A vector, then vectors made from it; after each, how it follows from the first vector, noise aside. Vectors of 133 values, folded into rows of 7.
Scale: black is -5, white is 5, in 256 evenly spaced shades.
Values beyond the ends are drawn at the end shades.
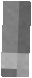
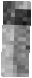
reversed, negated, scaled up.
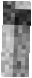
reversed, negated, scaled up.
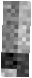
negated, scaled up.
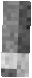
scaled up.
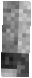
negated, scaled up.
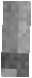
negated.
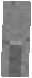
wrapped around, partly zeroed.
